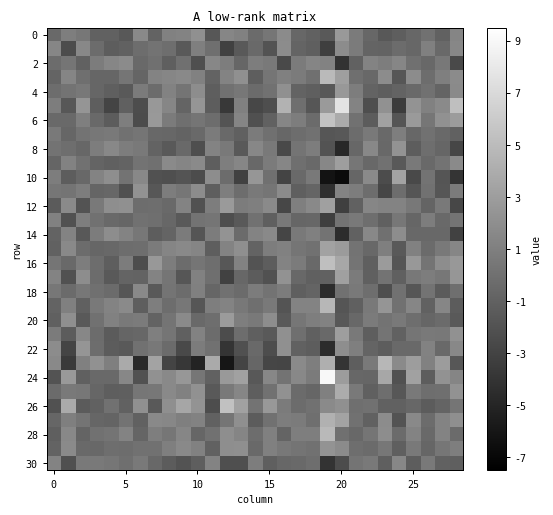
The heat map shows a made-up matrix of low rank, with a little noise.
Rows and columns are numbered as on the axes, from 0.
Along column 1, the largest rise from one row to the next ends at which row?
24
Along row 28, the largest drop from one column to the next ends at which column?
20
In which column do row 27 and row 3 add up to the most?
19
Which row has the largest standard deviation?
23
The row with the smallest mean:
10
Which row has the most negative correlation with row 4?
2
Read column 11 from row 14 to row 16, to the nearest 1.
1 -1 0
